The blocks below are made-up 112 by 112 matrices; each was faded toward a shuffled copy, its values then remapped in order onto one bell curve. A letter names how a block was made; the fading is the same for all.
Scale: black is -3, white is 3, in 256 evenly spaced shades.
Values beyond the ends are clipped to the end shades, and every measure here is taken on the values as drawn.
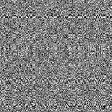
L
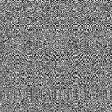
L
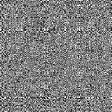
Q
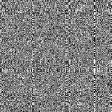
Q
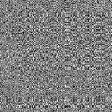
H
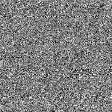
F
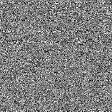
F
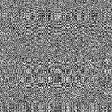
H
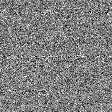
F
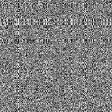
Q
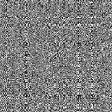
Q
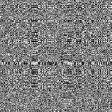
L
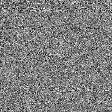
F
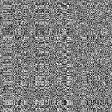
H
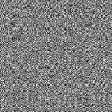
H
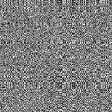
H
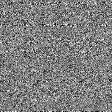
F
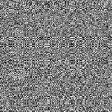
L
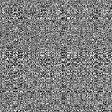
L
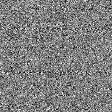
F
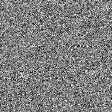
F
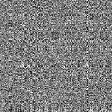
Q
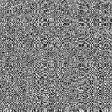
H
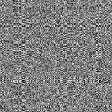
H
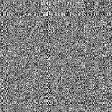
Q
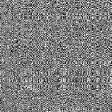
H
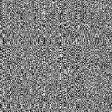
Q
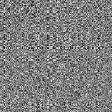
Q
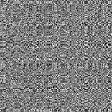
H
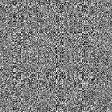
Q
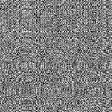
H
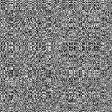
H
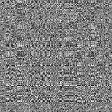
L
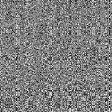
Q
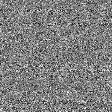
F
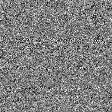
F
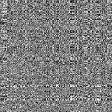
L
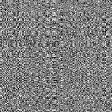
H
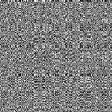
H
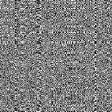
Q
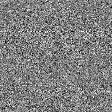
F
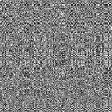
L
